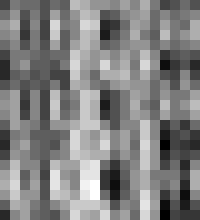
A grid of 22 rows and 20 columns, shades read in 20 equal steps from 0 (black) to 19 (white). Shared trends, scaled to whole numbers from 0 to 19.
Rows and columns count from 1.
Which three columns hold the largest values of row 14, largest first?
8, 15, 11
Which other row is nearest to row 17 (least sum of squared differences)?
20
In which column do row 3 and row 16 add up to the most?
9
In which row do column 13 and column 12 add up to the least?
19
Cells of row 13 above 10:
7
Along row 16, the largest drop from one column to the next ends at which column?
17
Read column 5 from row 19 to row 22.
6 6 7 7
